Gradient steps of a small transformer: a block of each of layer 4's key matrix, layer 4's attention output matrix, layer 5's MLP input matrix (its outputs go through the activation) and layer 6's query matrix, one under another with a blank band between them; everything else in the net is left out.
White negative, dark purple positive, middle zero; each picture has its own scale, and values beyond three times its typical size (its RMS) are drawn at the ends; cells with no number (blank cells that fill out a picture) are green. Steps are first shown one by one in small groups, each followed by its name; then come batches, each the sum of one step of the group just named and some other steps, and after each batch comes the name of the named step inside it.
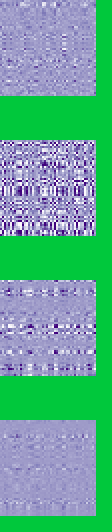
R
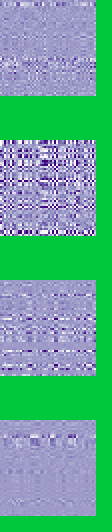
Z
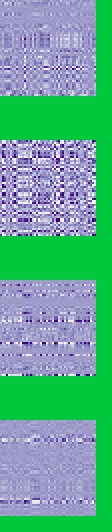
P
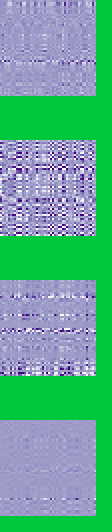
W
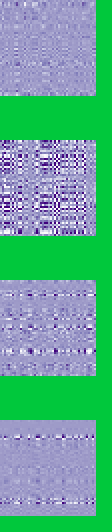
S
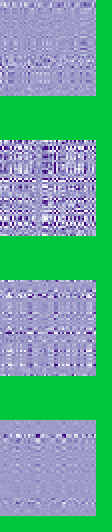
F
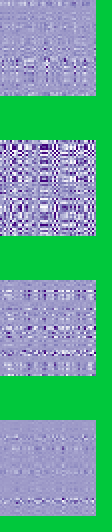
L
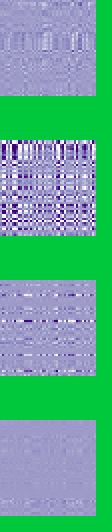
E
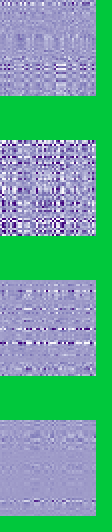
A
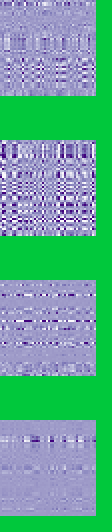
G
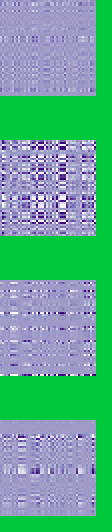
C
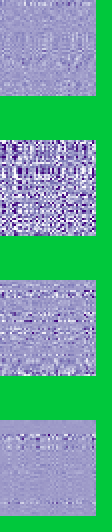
E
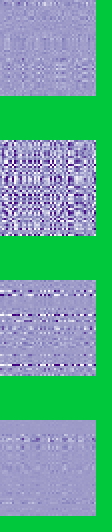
G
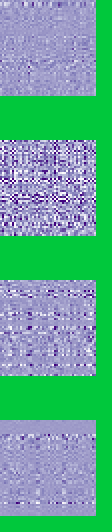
F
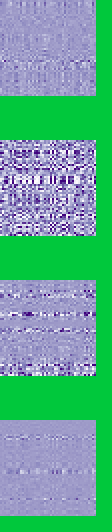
W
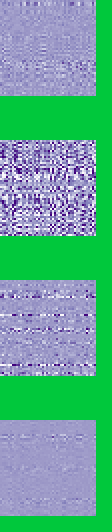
W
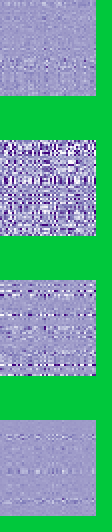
L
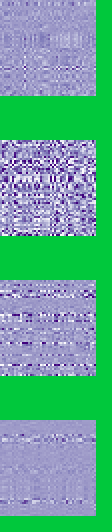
P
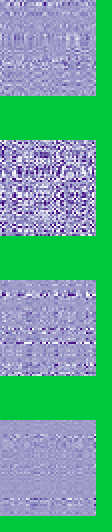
F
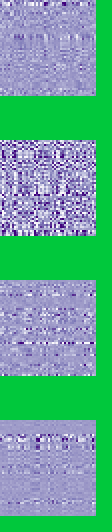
A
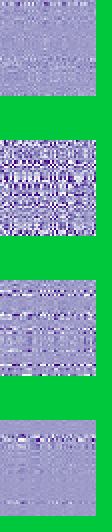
Z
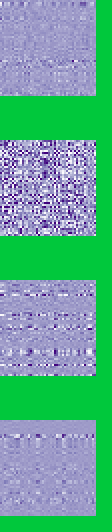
S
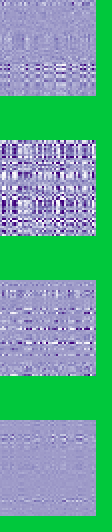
A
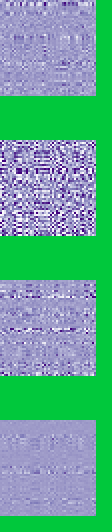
W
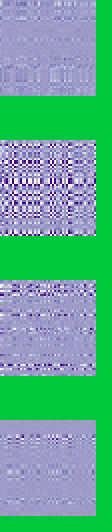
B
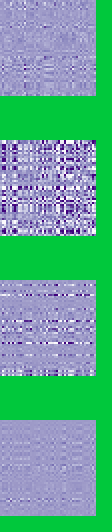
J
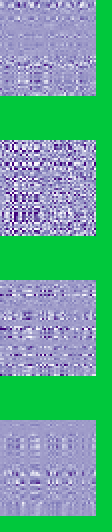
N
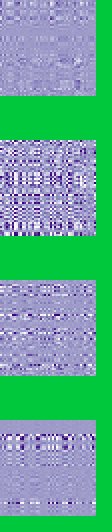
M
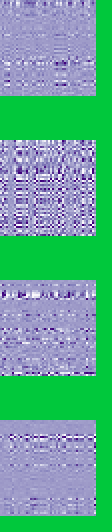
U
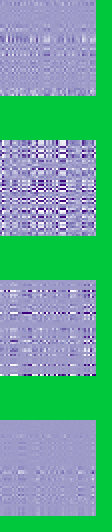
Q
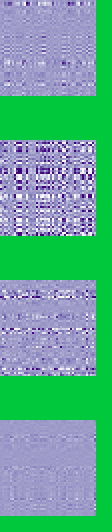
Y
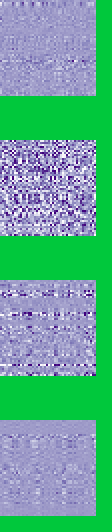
Q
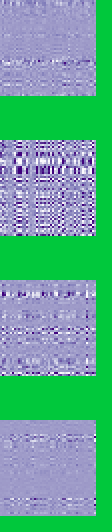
U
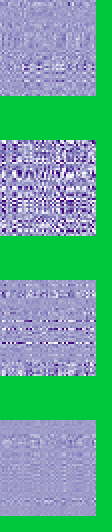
J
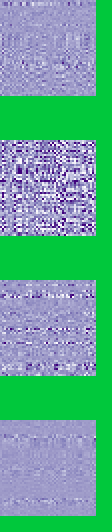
Y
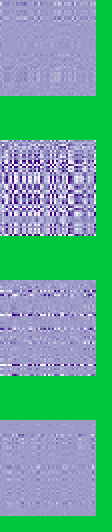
B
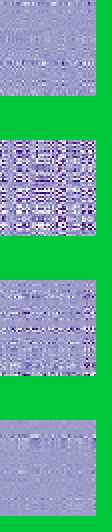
Q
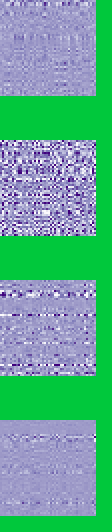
U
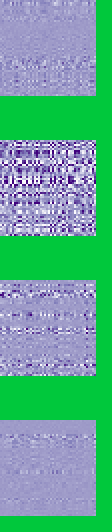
B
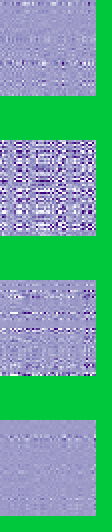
Q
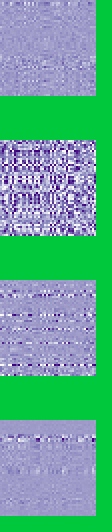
J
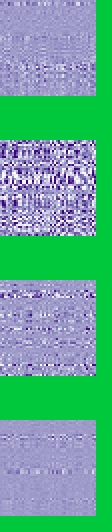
Y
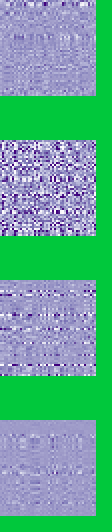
N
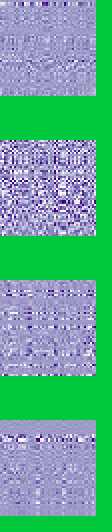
Q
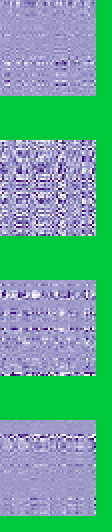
U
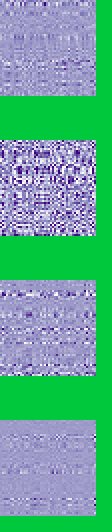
U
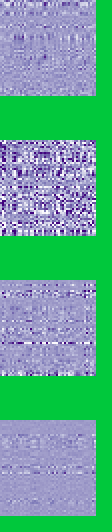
J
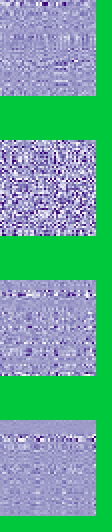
U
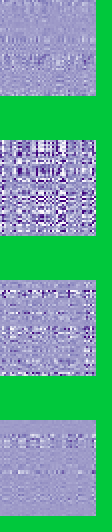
Q
